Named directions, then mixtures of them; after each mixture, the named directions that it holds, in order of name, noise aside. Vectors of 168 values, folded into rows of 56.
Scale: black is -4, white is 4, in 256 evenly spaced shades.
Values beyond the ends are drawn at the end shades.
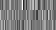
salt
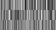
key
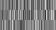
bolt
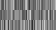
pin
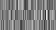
bolt, key, pin.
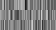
key, pin.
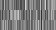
bolt, key, pin.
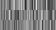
key.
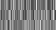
bolt, key, pin.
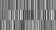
bolt.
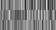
key.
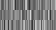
pin.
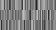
pin, salt.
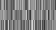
pin.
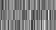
pin, salt.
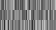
pin.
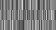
bolt, salt.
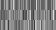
bolt, key, pin.
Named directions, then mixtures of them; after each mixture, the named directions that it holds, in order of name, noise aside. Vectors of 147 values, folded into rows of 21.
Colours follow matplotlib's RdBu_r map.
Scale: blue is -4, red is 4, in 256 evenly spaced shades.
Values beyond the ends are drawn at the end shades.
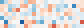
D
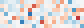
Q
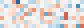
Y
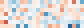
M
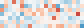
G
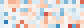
M.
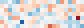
D, M, Q.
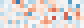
G, Q, Y.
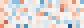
M.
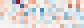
G, Y.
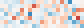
Q.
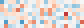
D, Y.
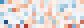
D, M.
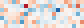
D, G, Y.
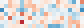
D, G, M.
